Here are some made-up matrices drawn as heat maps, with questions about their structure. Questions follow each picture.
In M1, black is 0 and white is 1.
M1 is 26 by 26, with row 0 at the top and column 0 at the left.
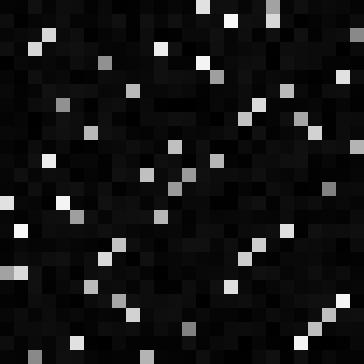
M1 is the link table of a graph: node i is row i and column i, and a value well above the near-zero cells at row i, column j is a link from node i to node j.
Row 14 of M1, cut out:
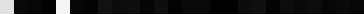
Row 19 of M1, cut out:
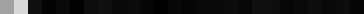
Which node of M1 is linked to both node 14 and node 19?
node 0
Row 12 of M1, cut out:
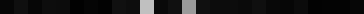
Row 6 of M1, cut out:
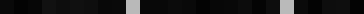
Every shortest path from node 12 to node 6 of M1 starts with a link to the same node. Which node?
node 13
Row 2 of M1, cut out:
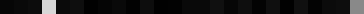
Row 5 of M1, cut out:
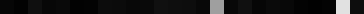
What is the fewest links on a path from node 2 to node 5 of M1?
4
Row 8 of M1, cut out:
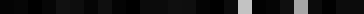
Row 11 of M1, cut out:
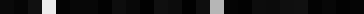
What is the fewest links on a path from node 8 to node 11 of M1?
5
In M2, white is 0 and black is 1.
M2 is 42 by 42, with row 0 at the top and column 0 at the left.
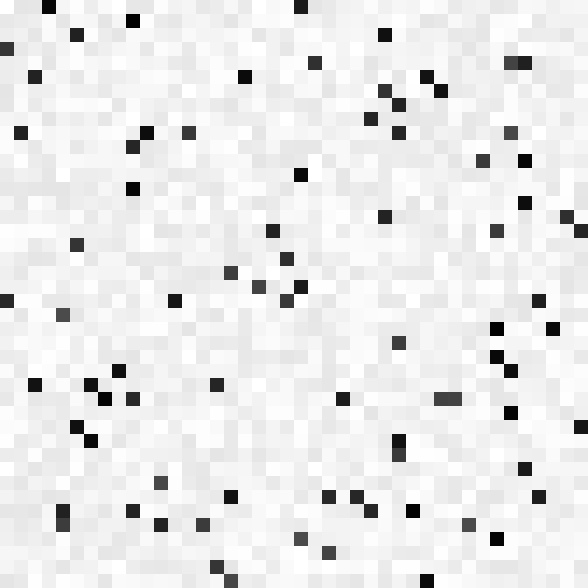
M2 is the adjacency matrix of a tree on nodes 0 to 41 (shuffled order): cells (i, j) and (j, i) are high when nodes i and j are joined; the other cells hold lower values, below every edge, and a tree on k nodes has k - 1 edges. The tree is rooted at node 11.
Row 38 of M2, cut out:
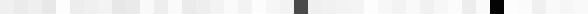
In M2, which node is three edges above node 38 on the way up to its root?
41
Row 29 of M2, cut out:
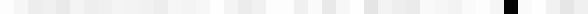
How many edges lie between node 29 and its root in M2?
4
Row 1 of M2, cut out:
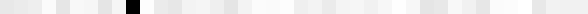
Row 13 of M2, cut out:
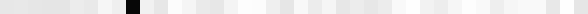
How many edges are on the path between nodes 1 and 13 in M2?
2
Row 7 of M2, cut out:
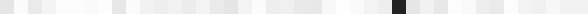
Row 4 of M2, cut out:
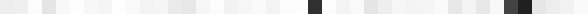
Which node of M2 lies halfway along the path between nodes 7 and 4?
9
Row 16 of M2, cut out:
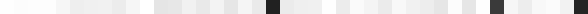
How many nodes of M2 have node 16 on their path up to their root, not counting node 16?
12
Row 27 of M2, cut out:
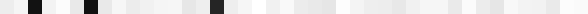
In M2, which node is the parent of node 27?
6
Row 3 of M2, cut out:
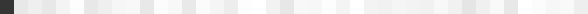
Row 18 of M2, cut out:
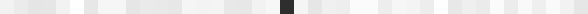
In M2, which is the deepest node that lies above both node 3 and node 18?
21
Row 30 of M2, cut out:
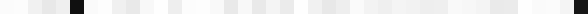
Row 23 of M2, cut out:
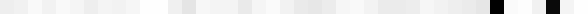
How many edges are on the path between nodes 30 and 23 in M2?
4
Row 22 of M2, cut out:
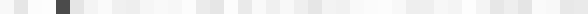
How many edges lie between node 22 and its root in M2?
3
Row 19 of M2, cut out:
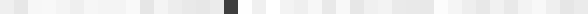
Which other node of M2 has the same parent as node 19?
35
